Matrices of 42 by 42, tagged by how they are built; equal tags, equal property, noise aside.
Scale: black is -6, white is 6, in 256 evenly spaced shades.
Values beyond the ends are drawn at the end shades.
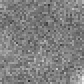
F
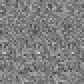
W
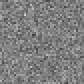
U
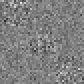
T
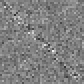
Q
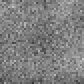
F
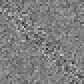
Q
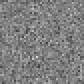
U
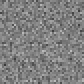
W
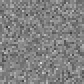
U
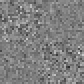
T
